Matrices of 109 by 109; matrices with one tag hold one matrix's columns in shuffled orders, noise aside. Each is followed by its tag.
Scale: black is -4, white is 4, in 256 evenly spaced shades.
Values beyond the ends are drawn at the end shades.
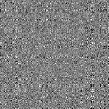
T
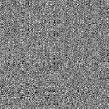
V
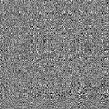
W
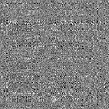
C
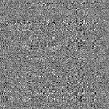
C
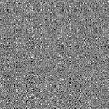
T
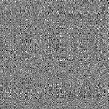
W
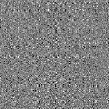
T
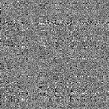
C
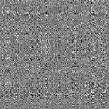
W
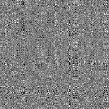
V
